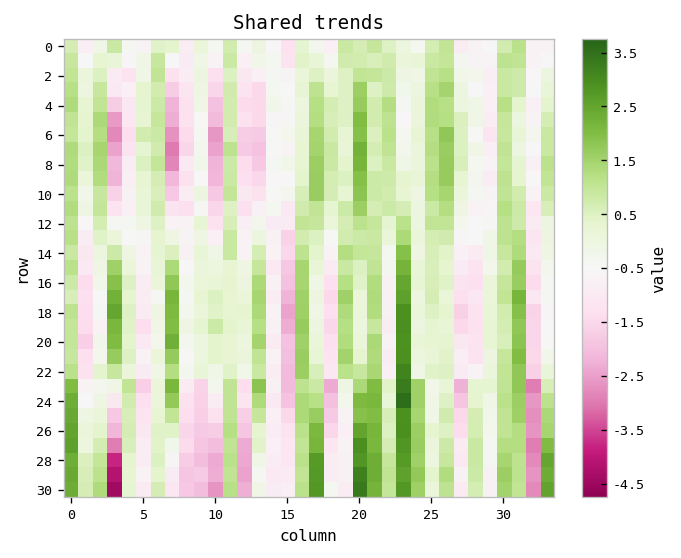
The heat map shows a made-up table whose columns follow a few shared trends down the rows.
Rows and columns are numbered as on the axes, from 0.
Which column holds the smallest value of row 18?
15
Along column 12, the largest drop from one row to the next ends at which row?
23
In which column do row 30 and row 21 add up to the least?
32
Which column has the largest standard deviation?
3
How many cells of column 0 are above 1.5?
8
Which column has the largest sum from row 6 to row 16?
20
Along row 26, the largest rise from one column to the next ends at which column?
33
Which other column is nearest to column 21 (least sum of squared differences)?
0
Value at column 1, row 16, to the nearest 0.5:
-1.5
